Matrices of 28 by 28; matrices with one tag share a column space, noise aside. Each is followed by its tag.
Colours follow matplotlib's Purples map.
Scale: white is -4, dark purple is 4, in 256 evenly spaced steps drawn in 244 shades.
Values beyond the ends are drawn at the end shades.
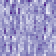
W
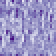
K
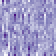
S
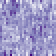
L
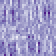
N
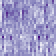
N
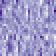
N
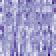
S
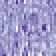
S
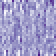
L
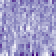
S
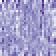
L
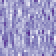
K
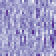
K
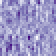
N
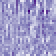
L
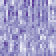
N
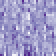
S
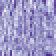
L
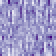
N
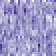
W
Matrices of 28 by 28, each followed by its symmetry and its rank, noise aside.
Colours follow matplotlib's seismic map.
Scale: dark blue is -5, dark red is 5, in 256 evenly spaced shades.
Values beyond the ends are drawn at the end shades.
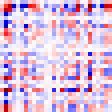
symmetric, rank two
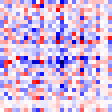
no symmetry, rank four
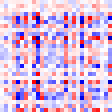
no symmetry, rank two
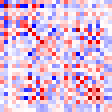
symmetric, rank four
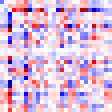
antisymmetric, rank two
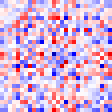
symmetric, rank three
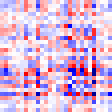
no symmetry, rank two
